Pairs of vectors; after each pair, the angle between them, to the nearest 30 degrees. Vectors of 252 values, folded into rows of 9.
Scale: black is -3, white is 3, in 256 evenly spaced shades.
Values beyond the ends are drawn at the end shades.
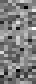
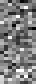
150 degrees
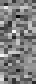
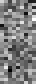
90 degrees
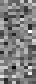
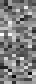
120 degrees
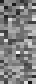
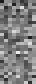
30 degrees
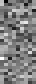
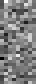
150 degrees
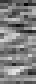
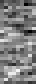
30 degrees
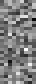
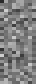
60 degrees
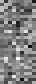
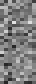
60 degrees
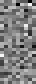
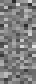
150 degrees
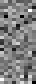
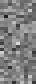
30 degrees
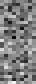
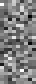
120 degrees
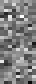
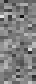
150 degrees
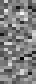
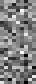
90 degrees
